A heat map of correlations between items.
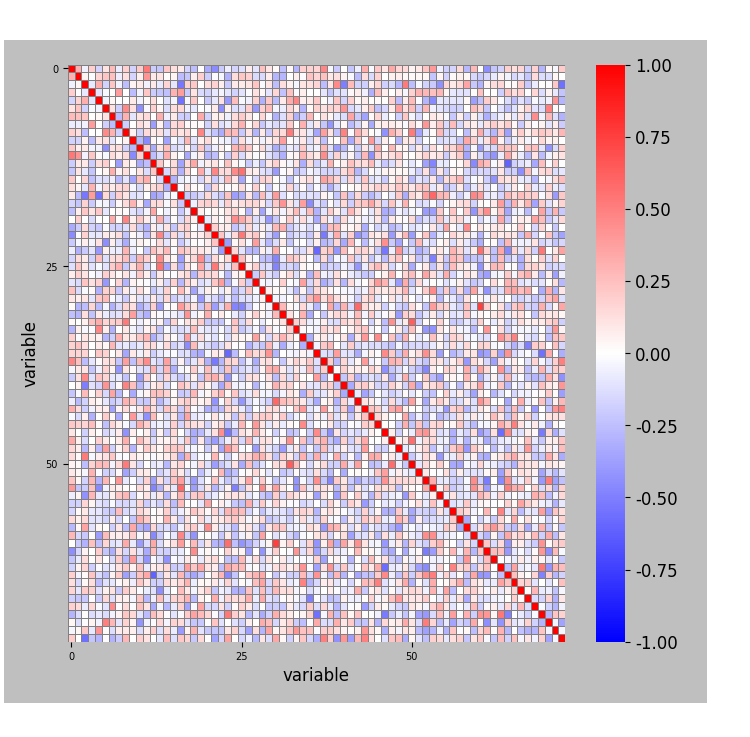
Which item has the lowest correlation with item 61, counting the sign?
52
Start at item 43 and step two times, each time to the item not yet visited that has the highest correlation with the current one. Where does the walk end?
37
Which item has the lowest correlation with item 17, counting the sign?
35
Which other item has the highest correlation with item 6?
68
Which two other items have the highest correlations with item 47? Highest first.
50, 32
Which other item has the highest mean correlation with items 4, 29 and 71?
33
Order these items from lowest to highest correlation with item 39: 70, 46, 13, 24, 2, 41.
13, 24, 46, 41, 70, 2
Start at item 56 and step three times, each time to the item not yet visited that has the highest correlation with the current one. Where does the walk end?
23
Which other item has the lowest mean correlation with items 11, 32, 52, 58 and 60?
44
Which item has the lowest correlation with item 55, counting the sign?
43
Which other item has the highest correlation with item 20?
58
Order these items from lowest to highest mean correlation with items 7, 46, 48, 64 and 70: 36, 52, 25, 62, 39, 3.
62, 25, 39, 3, 36, 52
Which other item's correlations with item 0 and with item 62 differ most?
11
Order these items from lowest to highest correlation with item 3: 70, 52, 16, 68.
70, 68, 52, 16
